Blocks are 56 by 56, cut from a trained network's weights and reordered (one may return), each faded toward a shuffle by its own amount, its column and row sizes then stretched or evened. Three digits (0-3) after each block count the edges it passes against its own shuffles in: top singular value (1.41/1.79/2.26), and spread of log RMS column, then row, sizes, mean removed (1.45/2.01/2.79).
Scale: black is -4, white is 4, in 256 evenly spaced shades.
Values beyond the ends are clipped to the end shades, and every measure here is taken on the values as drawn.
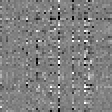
2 3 1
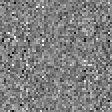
1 1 0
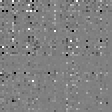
0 2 2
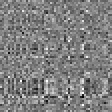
3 2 2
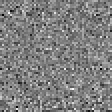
0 0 2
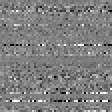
2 0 3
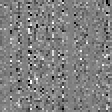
1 3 0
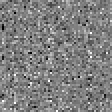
0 2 0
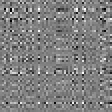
3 3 3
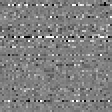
2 0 3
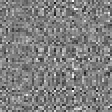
3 2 2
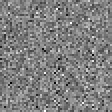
1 1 0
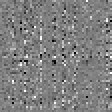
1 3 1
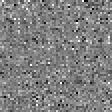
0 0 2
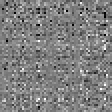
2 3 1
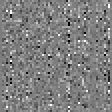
0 3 0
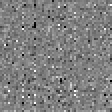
0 2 1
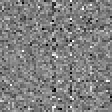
2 1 1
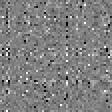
2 2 1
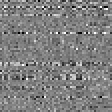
3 0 3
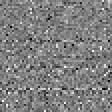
2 1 1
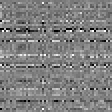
3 1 3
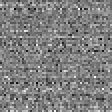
2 0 2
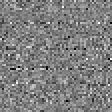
2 0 2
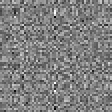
3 1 0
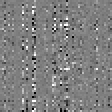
2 3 1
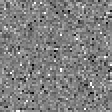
0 0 0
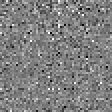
1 1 1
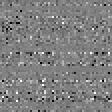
0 1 3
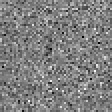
1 0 0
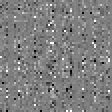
0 3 1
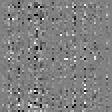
1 3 2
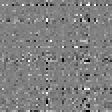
2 2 3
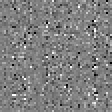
0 2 1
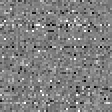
1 0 2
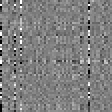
3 2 1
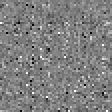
0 1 1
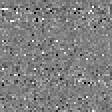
0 0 2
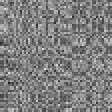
3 0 0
